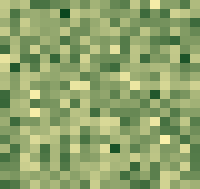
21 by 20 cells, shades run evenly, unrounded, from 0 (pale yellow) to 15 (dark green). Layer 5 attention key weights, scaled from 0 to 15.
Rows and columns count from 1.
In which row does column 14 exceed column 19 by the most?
19
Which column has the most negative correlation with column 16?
4
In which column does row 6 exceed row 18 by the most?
3
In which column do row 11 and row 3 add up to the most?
16
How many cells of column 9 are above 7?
10
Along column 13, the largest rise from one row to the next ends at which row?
20
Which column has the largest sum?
2
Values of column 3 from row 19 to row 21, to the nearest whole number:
3 6 7
